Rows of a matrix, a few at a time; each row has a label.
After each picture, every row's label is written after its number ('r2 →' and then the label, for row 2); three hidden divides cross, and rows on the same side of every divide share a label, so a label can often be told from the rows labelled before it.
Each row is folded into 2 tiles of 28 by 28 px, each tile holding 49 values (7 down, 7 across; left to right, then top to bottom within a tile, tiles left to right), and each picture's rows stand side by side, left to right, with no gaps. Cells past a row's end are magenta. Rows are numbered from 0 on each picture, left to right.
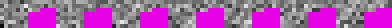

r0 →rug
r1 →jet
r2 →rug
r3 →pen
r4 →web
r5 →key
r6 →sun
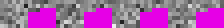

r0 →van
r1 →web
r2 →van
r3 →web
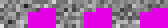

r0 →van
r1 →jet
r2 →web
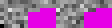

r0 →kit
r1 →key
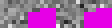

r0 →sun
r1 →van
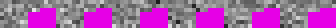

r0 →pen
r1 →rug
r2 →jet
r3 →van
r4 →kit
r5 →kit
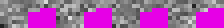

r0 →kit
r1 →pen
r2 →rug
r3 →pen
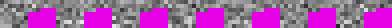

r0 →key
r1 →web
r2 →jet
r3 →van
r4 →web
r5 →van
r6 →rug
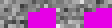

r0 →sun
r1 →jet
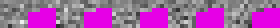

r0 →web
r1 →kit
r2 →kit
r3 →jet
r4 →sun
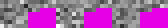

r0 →van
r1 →jet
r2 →web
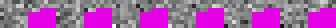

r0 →pen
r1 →pen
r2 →van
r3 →van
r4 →rug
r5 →kit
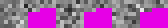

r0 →pen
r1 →web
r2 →key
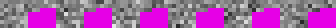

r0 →pen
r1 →jet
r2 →jet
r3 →web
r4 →pen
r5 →key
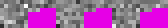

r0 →rug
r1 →kit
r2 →van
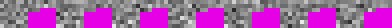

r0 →van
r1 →jet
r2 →van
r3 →pen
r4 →jet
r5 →web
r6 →van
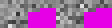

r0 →sun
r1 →key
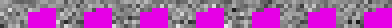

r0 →kit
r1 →sun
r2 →jet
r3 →sun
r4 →jet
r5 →key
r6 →sun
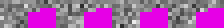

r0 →key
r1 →pen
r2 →web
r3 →pen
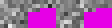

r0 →sun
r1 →rug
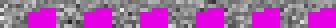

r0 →key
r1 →sun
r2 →kit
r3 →jet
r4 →pen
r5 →pen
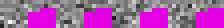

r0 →rug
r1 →van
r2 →pen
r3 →key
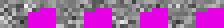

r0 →key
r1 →jet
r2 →rug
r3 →van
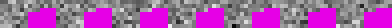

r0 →key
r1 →pen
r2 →kit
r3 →van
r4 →web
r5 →sun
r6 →van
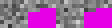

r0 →web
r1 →jet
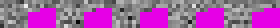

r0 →rug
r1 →sun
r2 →jet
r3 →key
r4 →sun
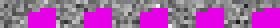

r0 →pen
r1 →van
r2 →sun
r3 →jet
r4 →sun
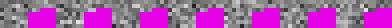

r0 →pen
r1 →web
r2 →rug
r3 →pen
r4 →jet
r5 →sun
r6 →key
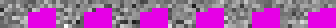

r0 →pen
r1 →sun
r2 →sun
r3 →van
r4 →jet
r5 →web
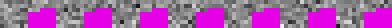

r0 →kit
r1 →jet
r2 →van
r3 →key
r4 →van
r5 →van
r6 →rug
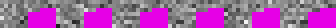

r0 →key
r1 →rug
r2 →jet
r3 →van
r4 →pen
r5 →sun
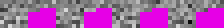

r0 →sun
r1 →kit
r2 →jet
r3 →sun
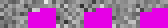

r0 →pen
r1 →van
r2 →van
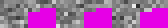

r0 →jet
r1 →van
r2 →pen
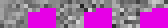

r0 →rug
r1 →pen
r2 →kit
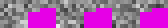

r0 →pen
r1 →jet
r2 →rug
